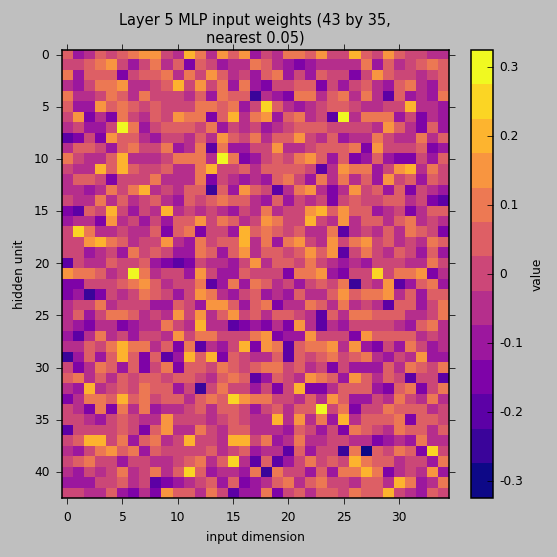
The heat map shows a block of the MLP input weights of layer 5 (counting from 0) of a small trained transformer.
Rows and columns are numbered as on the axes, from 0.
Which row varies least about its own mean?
14
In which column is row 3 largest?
10
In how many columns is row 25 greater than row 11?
12
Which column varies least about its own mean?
8
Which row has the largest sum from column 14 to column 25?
33
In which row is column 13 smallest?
13
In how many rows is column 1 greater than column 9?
14
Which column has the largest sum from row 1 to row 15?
5
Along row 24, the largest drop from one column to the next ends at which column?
19
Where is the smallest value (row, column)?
38, 27
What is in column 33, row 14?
-0.15
